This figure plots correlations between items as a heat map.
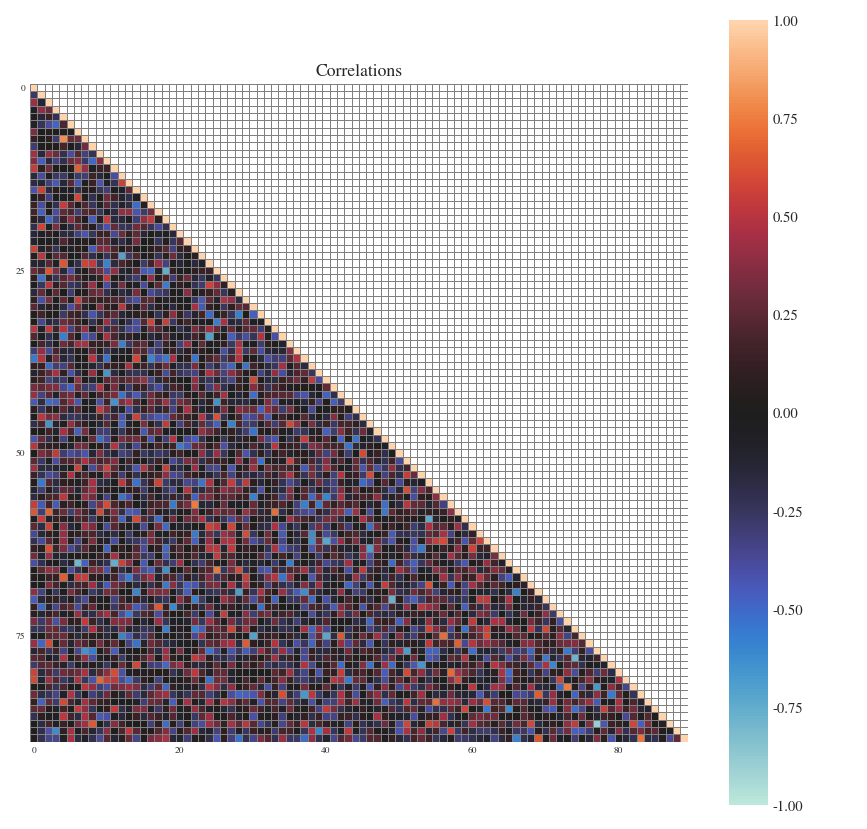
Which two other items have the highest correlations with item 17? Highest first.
71, 54
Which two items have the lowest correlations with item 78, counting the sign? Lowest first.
74, 70
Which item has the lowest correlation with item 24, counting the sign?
34
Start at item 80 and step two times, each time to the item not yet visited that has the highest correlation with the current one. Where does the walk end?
22
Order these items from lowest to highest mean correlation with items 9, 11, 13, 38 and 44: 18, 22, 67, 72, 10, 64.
67, 72, 18, 64, 10, 22
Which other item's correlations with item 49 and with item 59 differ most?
14
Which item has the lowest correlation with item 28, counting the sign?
69
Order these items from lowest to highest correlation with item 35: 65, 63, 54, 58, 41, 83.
65, 54, 63, 83, 41, 58
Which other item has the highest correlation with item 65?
12
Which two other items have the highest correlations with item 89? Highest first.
83, 69
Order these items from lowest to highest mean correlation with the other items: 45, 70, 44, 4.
70, 45, 44, 4
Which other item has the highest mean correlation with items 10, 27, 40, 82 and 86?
73
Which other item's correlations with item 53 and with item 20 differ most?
79
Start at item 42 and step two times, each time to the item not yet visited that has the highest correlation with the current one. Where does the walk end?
56
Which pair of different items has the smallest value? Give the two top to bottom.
77, 87
